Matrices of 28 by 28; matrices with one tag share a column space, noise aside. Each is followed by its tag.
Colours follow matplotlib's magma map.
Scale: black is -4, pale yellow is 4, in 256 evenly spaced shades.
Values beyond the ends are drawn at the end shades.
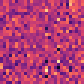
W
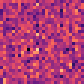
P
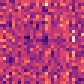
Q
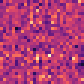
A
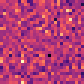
W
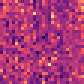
Q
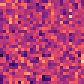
A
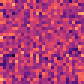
A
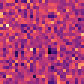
P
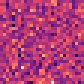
W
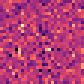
P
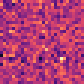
A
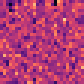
W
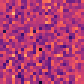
A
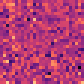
W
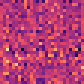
A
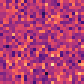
A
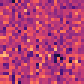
A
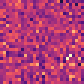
A
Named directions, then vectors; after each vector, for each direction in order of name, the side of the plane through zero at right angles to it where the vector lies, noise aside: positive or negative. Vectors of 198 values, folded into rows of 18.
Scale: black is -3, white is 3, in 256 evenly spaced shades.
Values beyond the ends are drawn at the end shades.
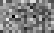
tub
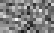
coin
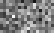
negative, negative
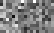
positive, positive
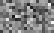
negative, positive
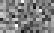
positive, positive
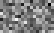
positive, negative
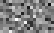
positive, negative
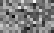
positive, positive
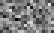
negative, positive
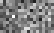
negative, negative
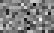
positive, positive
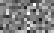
negative, negative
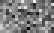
positive, positive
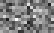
positive, negative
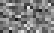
negative, positive
